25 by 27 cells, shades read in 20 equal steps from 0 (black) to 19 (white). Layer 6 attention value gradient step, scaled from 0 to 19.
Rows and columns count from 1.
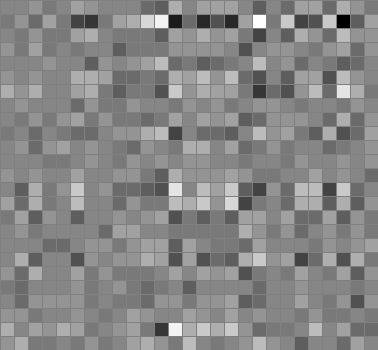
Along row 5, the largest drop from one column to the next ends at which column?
13
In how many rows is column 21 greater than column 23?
9
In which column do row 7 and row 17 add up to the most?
25
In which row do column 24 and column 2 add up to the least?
14
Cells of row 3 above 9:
16
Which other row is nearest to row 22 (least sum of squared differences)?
20
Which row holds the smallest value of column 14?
21
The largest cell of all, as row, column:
2, 19
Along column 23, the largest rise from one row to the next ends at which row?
3
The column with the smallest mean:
18
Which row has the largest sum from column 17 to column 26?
24
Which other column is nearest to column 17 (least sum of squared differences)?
15
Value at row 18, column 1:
10
